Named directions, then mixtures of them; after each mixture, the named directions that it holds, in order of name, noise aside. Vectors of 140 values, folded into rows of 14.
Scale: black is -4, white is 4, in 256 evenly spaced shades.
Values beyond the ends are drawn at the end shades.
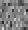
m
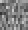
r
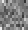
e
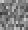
e, r.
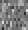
m.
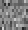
e, m.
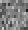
m, r.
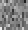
e, r.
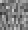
r.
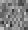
e, m.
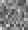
e, m.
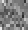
e.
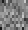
e.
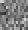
e, r.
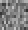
m, r.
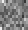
e.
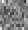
e.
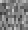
r.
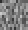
r.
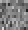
m, r.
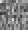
r.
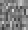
m, r.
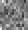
e.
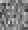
m, r.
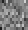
e.
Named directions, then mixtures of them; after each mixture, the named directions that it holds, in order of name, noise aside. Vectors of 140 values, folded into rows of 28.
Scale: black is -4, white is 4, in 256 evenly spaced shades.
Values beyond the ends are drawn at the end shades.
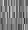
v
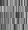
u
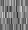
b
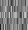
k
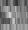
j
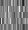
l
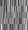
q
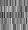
b, u.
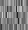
b, u.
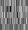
b.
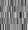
k.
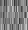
j, k, q.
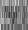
j, k, q.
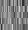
l, q.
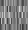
b, k, l.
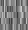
b.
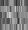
b, j, u.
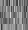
j, k, q.
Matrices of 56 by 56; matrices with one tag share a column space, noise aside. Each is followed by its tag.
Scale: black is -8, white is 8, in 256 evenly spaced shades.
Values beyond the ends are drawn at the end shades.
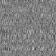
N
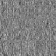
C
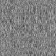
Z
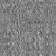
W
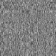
W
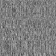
C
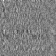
N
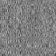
Z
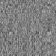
W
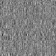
C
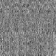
W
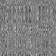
Z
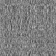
Z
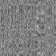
Z
